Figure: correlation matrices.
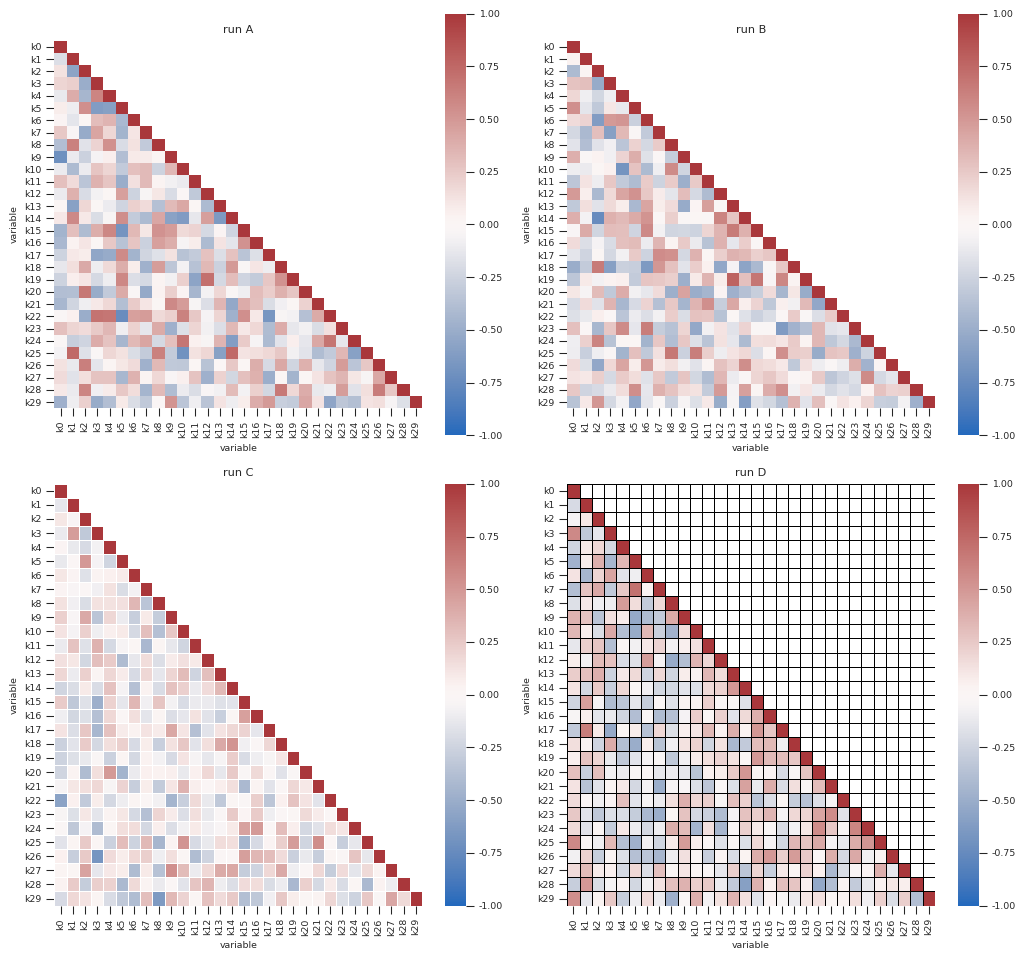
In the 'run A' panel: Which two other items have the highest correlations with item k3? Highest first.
k22, k4
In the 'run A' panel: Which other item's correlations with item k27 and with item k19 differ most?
k12
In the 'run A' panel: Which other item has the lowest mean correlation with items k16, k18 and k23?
k7
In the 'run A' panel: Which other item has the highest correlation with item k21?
k9
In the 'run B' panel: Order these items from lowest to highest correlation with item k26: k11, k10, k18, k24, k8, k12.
k24, k18, k10, k11, k8, k12
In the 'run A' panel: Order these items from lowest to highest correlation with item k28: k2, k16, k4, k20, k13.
k13, k4, k16, k20, k2
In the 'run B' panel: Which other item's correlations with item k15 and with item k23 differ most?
k19
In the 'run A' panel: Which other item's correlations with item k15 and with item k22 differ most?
k29
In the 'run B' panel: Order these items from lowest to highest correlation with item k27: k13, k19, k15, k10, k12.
k10, k13, k19, k15, k12
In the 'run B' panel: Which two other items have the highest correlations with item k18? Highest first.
k2, k7
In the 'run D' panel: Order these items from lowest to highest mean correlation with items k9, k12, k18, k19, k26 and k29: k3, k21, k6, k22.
k22, k6, k21, k3
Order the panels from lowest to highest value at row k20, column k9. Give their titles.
run D, run C, run A, run B
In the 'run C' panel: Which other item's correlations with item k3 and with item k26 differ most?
k15
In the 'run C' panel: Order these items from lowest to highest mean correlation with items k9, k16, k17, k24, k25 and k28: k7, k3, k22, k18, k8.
k3, k8, k22, k7, k18
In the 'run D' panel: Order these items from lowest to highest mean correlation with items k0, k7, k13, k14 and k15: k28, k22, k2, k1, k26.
k28, k26, k22, k1, k2
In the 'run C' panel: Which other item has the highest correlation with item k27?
k9
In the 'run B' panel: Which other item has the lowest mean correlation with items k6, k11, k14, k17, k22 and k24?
k20
